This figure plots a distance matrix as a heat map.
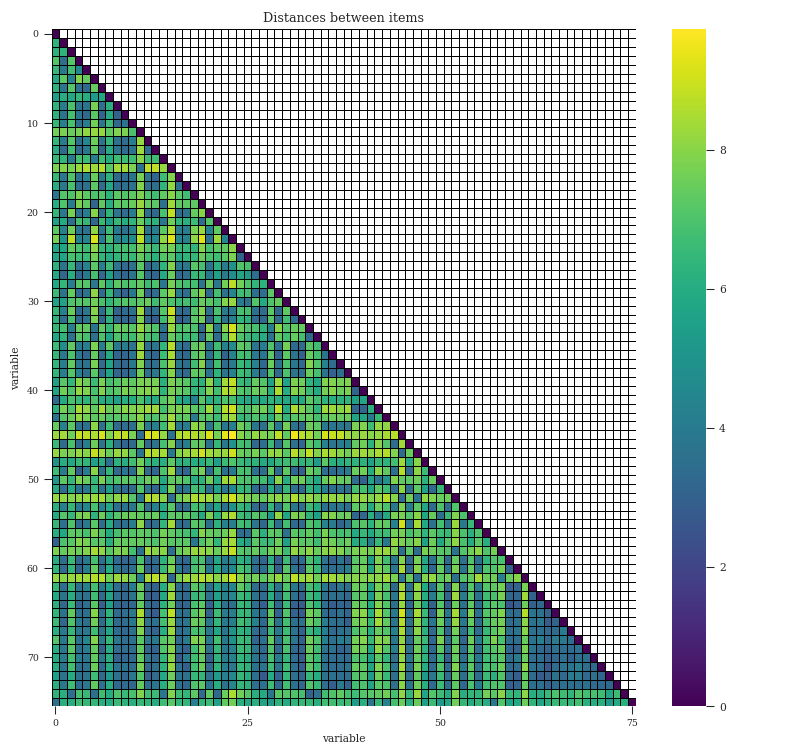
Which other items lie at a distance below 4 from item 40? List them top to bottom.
39, 42, 50, 54
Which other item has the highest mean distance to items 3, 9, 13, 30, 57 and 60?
45
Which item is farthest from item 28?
23
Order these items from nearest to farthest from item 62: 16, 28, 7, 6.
16, 6, 7, 28
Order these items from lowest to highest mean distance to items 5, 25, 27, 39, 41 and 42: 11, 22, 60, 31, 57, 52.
57, 60, 31, 22, 11, 52
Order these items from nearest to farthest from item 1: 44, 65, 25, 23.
65, 44, 23, 25
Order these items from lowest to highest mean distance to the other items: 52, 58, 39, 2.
2, 39, 58, 52
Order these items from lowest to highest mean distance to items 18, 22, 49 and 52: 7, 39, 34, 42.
7, 34, 39, 42
